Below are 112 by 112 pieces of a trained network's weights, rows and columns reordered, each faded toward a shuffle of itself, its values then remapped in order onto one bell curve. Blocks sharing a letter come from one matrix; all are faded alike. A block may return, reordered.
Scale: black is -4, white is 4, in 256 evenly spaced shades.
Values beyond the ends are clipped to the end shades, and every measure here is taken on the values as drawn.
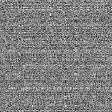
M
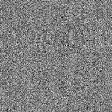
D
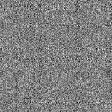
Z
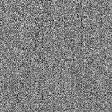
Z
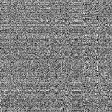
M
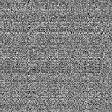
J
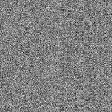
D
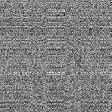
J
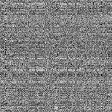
M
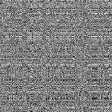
J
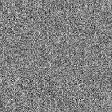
D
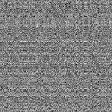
J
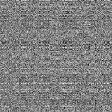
J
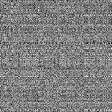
J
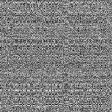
J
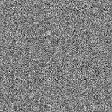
D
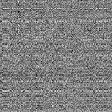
J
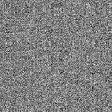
D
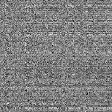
M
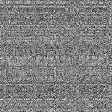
M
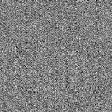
Z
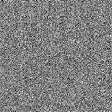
Z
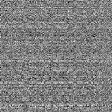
M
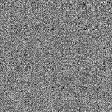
D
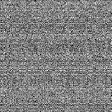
M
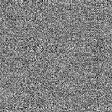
Z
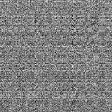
M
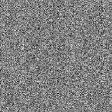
Z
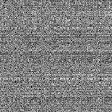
M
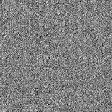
D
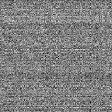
M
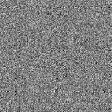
Z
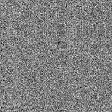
D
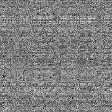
M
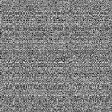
J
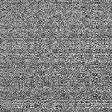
M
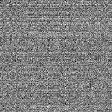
M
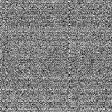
M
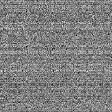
M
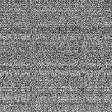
M
